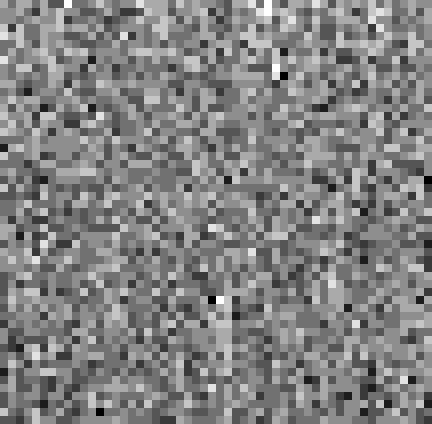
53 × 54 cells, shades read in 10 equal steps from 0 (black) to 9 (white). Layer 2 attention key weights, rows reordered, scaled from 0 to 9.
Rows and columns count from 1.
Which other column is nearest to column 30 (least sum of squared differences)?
25
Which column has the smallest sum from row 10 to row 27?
29
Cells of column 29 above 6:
9
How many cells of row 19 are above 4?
32
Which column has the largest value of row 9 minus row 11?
35
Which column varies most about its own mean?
6
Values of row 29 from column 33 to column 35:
6 3 6
